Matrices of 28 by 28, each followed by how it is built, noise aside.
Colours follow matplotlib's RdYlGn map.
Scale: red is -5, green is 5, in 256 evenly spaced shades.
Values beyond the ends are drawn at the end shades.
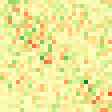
banded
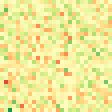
noise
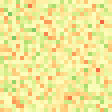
Toeplitz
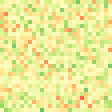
Toeplitz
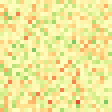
Hankel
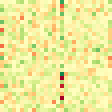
uneven columns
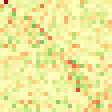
banded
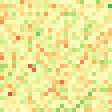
Hankel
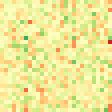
uneven columns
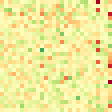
uneven columns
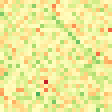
Toeplitz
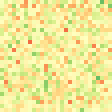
repeating columns
